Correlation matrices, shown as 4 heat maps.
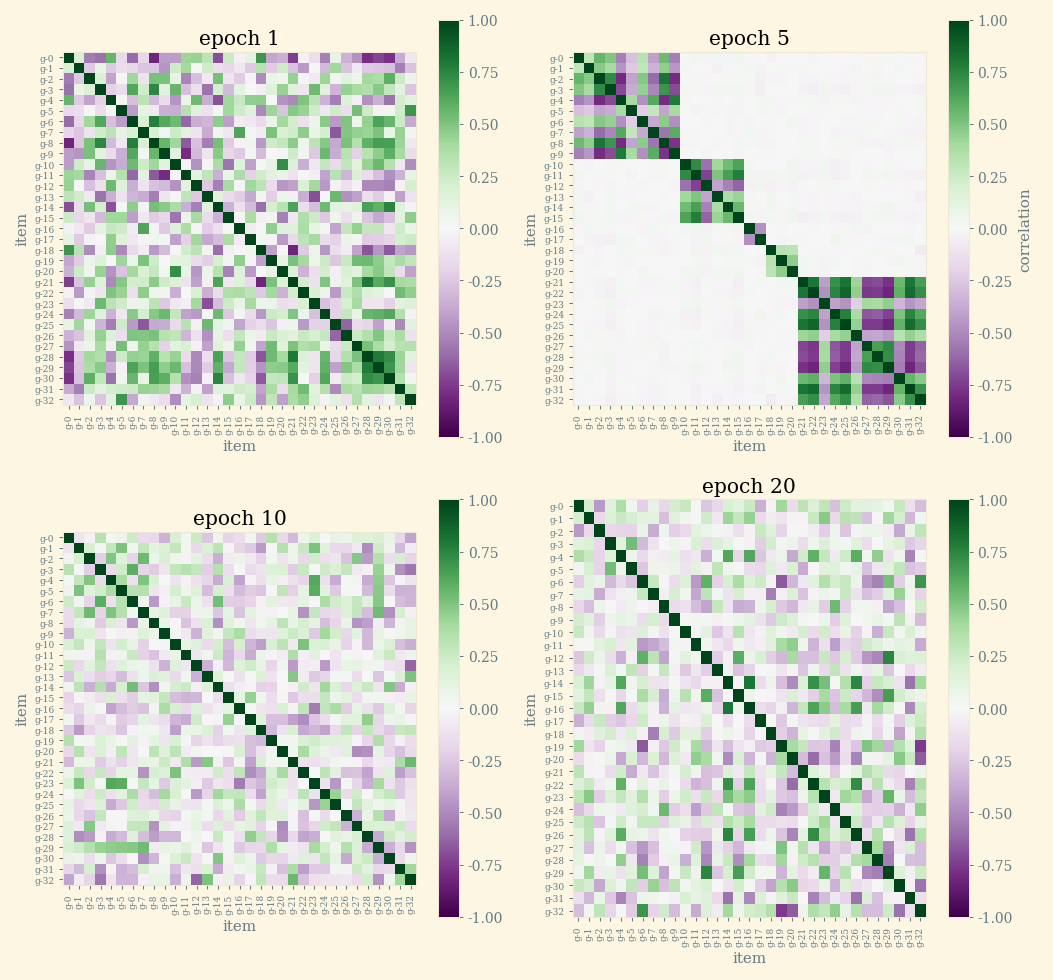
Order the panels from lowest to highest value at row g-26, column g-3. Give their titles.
epoch 5, epoch 20, epoch 10, epoch 1
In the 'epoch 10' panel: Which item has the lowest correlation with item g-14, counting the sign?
g-8
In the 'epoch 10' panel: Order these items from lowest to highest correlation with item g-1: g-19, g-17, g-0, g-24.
g-17, g-0, g-19, g-24
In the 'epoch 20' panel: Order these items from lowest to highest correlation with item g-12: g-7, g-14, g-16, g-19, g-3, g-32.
g-19, g-3, g-14, g-16, g-32, g-7
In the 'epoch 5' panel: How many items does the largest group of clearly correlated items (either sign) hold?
12
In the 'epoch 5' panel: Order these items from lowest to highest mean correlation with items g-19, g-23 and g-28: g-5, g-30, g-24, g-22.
g-22, g-24, g-30, g-5
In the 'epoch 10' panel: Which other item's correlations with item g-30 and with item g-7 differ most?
g-29
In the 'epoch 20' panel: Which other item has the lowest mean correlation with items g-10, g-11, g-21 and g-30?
g-24
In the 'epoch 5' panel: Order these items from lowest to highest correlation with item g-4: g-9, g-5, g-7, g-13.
g-13, g-5, g-7, g-9
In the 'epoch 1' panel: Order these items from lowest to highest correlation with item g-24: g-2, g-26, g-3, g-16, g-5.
g-5, g-16, g-3, g-26, g-2
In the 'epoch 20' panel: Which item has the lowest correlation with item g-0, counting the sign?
g-2
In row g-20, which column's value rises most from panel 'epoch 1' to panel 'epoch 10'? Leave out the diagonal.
g-22
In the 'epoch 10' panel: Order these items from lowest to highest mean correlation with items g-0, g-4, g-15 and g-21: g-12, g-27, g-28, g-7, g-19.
g-12, g-28, g-27, g-19, g-7
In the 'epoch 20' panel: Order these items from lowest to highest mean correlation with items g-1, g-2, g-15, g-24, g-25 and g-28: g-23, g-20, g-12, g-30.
g-20, g-30, g-12, g-23
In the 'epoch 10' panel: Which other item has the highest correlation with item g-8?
g-20
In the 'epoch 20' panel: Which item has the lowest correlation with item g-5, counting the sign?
g-21
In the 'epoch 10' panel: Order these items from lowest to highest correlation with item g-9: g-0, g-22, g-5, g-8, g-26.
g-0, g-26, g-5, g-8, g-22
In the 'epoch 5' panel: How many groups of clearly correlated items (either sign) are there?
5
